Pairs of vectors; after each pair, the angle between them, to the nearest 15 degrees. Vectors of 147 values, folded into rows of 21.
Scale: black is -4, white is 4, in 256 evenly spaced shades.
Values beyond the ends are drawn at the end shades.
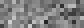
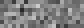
105 degrees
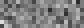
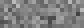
120 degrees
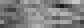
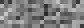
120 degrees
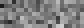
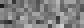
15 degrees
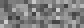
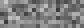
150 degrees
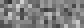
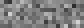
30 degrees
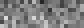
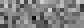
150 degrees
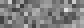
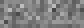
105 degrees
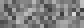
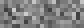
45 degrees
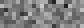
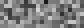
90 degrees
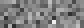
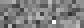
15 degrees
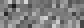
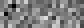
15 degrees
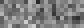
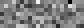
120 degrees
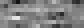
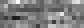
150 degrees
